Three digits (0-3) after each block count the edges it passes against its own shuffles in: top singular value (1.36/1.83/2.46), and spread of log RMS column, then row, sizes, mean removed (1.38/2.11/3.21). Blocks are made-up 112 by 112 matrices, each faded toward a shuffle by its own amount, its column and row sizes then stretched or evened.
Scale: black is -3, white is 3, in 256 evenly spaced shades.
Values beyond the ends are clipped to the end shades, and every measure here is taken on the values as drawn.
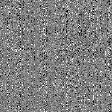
1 3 1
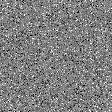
0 0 0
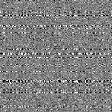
3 1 3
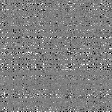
2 2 3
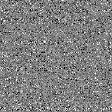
0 1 2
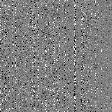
0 3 0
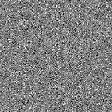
2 1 0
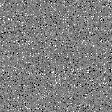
1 1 1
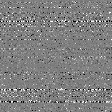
3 0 3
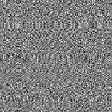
3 1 1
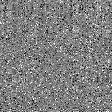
2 0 0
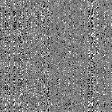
2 3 1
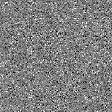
2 1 1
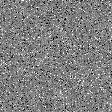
1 0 0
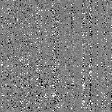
0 3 2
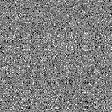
2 0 1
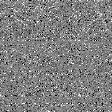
1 1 2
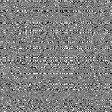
3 0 3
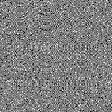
3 0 0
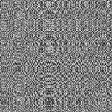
3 2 2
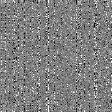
2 3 0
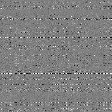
3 1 3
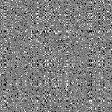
3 2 1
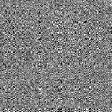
3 2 2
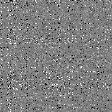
0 2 2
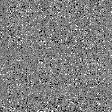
0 2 2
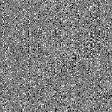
2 2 0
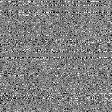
2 0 3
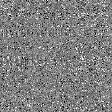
1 1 2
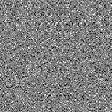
3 0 1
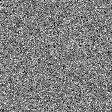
0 0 0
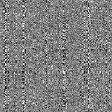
3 3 1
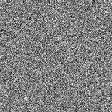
2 0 0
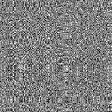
3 2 0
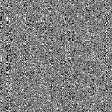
2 2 0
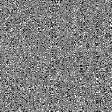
2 2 1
